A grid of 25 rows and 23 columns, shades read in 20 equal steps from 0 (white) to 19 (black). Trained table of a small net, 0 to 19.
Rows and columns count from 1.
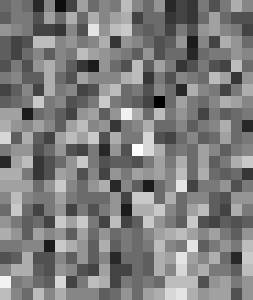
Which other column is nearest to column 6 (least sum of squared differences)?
16
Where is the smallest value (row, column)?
13, 13
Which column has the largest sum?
4
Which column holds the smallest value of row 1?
12
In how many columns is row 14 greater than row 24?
13
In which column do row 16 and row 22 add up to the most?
11
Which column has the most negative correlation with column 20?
22
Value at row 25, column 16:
3
